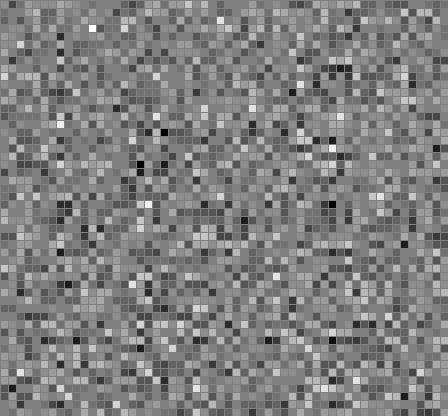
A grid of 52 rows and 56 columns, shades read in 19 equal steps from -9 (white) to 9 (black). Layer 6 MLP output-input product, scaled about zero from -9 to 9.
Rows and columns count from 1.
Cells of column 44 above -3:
41
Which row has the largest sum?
43
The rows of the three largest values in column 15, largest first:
14, 2, 26
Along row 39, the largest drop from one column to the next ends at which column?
25
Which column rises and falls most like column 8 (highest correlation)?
42
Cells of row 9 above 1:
15
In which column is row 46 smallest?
18
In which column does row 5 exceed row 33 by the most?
44
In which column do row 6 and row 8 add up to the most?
33
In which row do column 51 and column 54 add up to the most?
50
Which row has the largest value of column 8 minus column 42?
19
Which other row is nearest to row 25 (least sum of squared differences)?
16
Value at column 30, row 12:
1
